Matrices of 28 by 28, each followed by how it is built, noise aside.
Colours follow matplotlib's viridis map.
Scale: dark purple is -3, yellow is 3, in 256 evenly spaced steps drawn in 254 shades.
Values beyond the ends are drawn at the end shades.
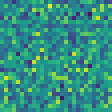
repeating columns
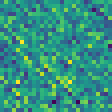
Toeplitz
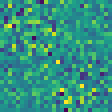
block diagonal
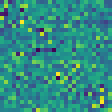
block diagonal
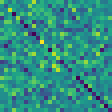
diagonal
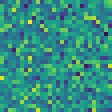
noise
